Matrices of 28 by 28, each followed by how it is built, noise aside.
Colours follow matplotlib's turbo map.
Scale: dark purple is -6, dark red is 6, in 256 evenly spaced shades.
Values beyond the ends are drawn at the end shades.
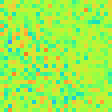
lower triangular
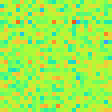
low rank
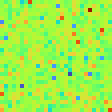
sparse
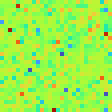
sparse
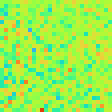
lower triangular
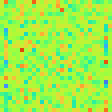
uneven columns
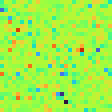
sparse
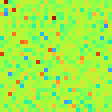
sparse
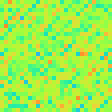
Hankel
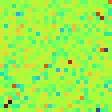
sparse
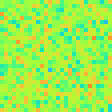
noise
